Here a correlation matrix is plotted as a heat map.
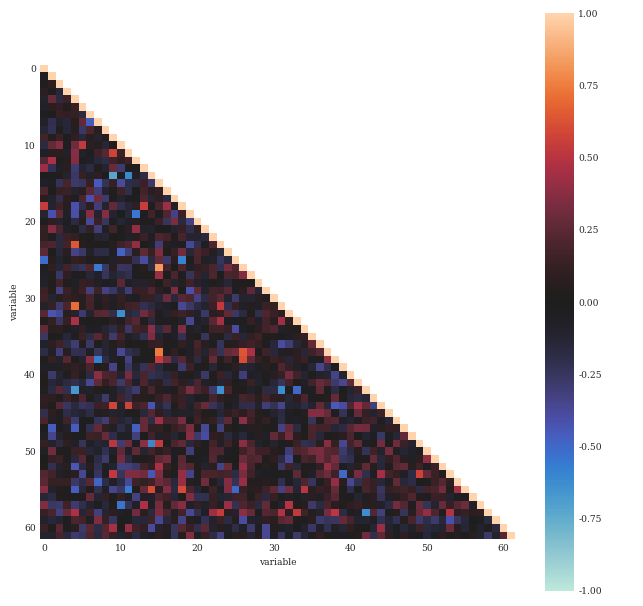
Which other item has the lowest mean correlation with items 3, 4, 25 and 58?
42
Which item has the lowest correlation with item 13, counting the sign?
25
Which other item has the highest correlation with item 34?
55
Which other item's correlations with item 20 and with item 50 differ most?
58
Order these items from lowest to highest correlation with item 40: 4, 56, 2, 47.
2, 56, 4, 47
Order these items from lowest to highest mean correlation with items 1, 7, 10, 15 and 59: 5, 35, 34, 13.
13, 34, 35, 5
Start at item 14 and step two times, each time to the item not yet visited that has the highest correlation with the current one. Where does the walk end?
18
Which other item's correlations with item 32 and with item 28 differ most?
10
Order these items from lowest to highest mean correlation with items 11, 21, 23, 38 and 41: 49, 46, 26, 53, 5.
5, 46, 26, 49, 53
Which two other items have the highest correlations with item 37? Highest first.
15, 26
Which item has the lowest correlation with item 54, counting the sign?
7
